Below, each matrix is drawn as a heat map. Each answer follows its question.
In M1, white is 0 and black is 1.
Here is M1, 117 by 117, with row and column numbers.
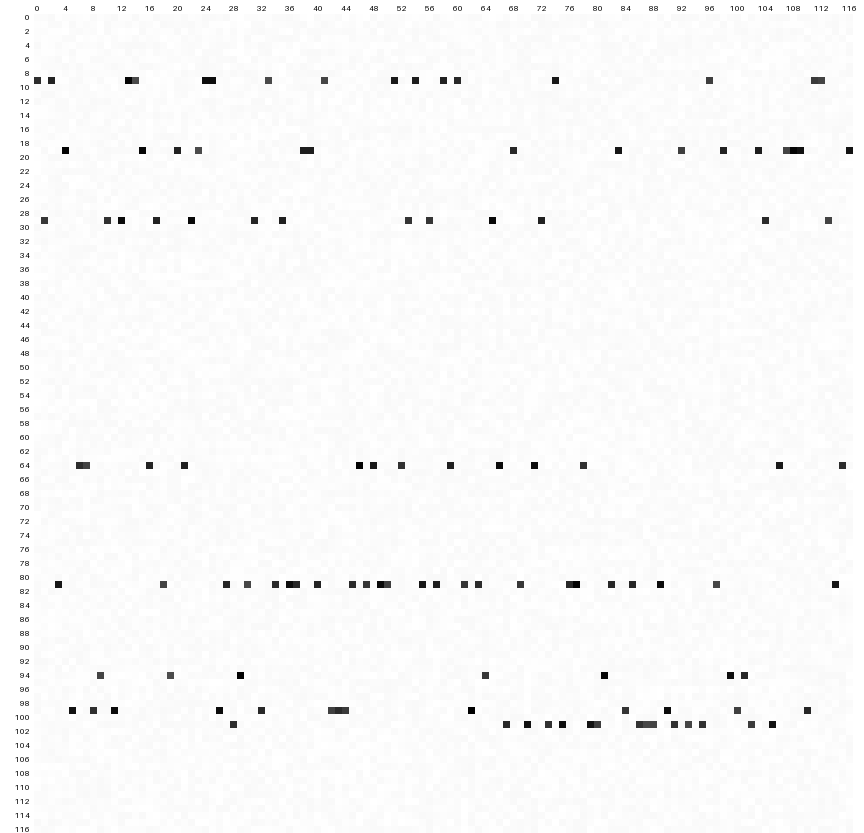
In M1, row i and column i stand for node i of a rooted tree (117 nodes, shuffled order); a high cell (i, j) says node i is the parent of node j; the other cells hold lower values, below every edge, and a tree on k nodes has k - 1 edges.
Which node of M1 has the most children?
81
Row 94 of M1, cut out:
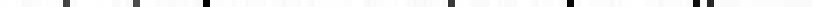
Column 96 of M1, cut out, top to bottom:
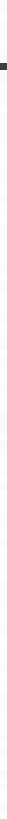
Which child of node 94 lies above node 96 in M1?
9
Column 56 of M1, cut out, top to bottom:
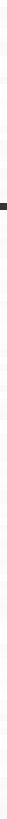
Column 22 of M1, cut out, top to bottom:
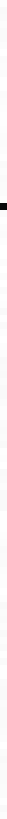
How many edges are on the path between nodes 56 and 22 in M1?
2
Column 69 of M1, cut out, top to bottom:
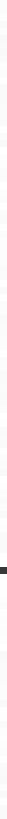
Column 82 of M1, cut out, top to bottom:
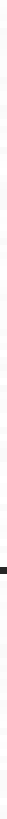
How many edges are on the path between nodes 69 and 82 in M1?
2
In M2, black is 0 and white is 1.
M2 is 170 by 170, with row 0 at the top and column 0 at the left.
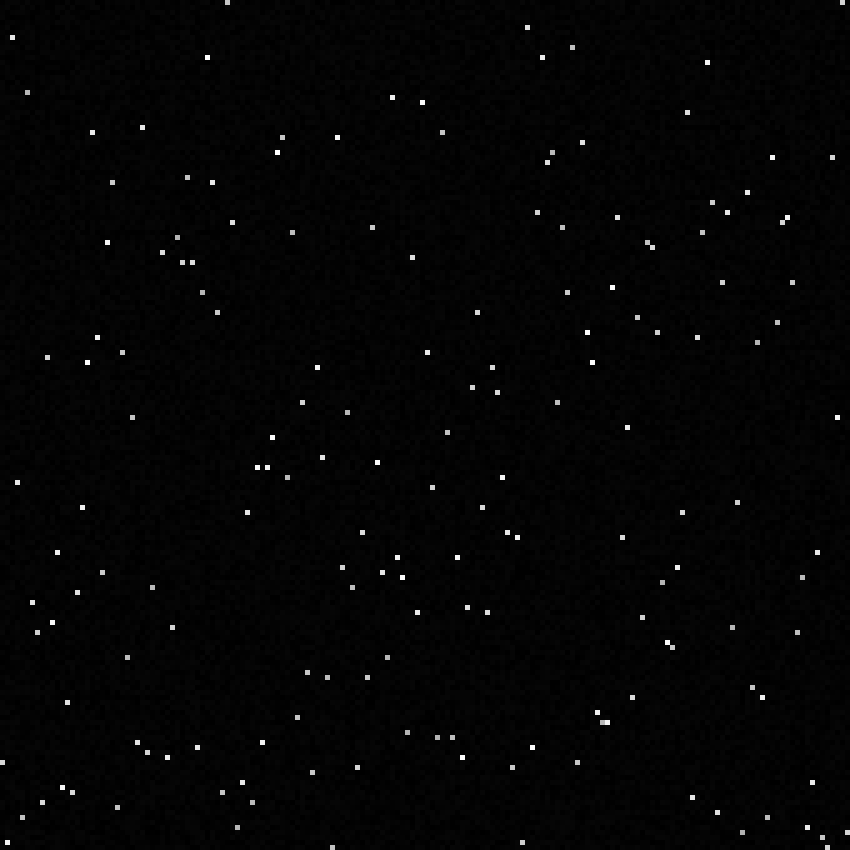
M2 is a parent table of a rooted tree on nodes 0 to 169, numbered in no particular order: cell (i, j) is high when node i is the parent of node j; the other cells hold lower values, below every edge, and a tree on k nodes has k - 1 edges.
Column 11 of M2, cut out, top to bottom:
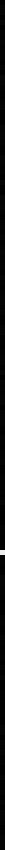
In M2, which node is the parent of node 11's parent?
30
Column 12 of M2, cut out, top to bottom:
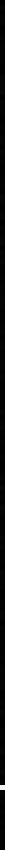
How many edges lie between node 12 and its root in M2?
5
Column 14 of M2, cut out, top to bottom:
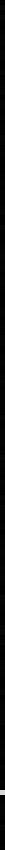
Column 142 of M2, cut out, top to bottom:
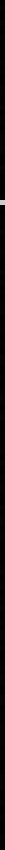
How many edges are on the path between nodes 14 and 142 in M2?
6
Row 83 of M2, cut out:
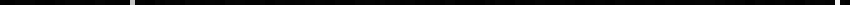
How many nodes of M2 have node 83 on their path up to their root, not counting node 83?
7
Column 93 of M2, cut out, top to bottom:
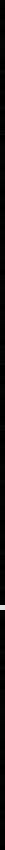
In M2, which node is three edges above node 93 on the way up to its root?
56
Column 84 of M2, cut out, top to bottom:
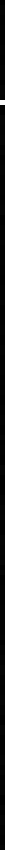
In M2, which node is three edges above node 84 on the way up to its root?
9
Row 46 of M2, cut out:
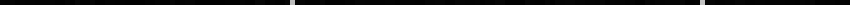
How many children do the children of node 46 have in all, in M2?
3
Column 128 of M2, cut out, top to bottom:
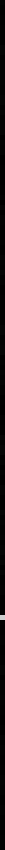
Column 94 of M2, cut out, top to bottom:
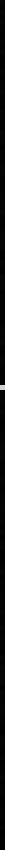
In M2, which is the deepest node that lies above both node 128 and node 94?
31
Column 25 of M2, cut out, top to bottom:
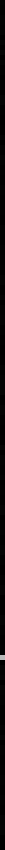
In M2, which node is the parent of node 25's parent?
66
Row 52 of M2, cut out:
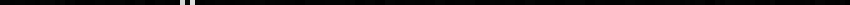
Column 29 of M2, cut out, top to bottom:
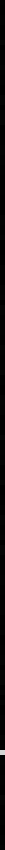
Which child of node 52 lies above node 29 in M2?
36
